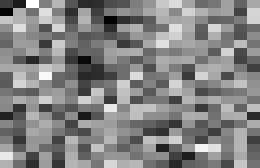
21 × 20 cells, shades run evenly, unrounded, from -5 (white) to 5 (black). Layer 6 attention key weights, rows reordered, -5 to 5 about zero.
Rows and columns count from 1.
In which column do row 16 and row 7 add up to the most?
6
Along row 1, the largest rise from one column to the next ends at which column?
4
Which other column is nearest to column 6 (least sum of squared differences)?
19
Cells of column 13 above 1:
5
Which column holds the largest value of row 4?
9
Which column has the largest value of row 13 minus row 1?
14
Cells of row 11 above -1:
14
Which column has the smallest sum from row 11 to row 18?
10
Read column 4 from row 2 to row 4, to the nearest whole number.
-4 -3 2
